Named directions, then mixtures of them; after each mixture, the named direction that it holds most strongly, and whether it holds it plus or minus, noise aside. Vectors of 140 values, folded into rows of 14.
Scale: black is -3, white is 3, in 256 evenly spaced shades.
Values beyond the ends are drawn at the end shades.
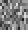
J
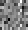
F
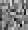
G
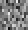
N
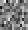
F, minus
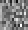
G, minus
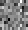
F, plus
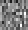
G, minus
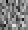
N, plus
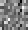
F, minus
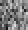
J, plus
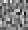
J, minus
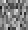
N, plus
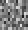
N, minus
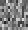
N, minus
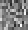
G, minus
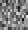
N, plus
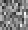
J, plus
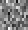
N, minus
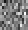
J, plus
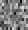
J, plus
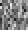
J, plus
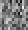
F, minus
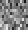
J, minus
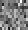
F, plus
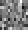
F, plus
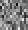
J, minus
